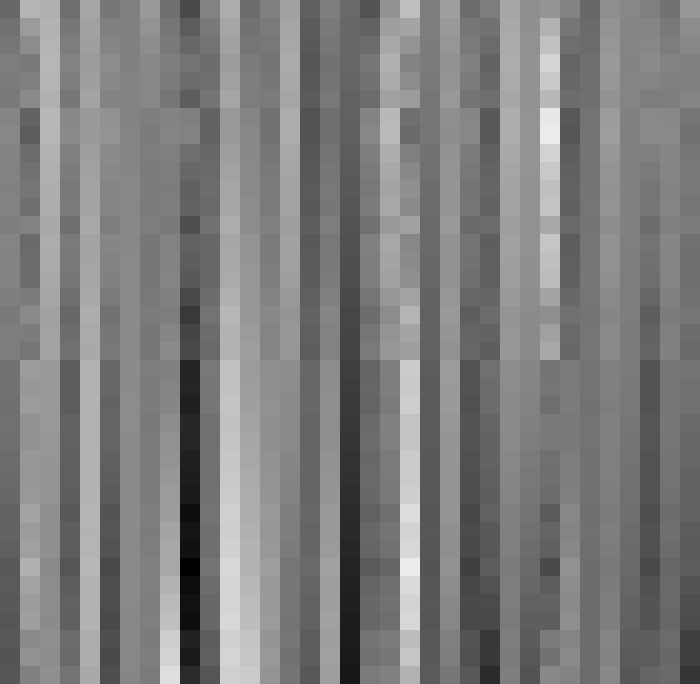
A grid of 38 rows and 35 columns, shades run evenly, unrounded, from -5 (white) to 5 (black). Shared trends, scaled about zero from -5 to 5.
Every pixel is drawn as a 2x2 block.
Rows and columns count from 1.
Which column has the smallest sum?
12
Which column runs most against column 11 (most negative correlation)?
19
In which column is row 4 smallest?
28
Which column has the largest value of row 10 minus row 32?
21
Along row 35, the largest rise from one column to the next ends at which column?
10
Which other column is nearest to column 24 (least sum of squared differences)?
33
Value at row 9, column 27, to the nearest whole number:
-1
